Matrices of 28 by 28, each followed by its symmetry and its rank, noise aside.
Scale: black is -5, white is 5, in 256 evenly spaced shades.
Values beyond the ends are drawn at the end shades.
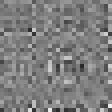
no symmetry, rank three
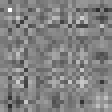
symmetric, rank three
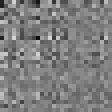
no symmetry, rank two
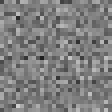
no symmetry, rank four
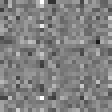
no symmetry, rank four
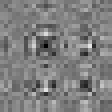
symmetric, rank two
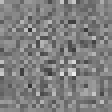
symmetric, rank three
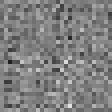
no symmetry, rank four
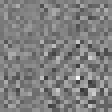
symmetric, rank three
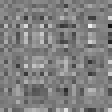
no symmetry, rank two
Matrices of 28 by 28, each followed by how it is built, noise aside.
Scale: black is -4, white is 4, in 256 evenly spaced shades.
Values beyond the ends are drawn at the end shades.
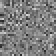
low rank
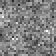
smooth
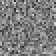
repeating columns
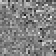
upper triangular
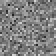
noise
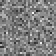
noise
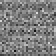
repeating columns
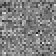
low rank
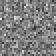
repeating columns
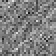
Hankel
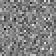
low rank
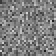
repeating columns
